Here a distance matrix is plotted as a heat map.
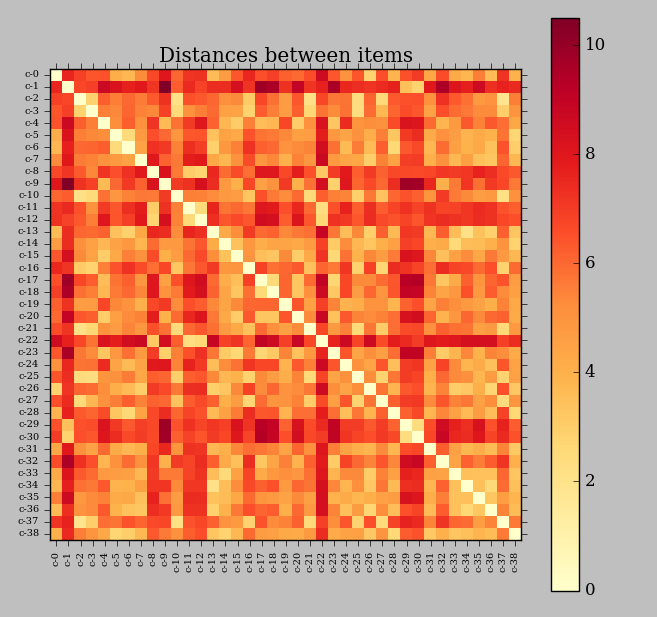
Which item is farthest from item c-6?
c-22
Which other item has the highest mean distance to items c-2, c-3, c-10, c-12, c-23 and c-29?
c-9
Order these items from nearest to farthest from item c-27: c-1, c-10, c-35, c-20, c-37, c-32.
c-37, c-10, c-35, c-20, c-32, c-1
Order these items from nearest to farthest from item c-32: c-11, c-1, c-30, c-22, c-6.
c-6, c-11, c-22, c-30, c-1
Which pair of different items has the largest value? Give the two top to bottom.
c-1, c-9
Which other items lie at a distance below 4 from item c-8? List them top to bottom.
c-11, c-12, c-22
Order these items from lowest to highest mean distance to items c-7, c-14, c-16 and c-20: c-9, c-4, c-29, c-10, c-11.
c-4, c-10, c-9, c-11, c-29
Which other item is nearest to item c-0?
c-26
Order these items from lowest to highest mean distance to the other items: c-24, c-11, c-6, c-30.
c-6, c-24, c-11, c-30
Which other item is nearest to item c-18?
c-17
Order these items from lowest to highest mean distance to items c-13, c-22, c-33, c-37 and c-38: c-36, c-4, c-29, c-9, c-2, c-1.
c-36, c-2, c-4, c-9, c-29, c-1
